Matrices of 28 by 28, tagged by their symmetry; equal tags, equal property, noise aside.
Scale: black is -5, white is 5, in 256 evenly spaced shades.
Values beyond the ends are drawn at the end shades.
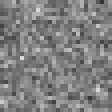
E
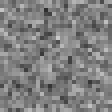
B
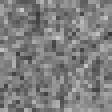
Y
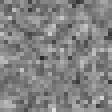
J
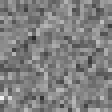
E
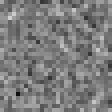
J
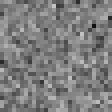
Y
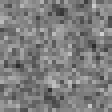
B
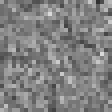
J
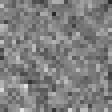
J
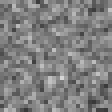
Y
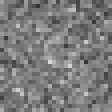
J
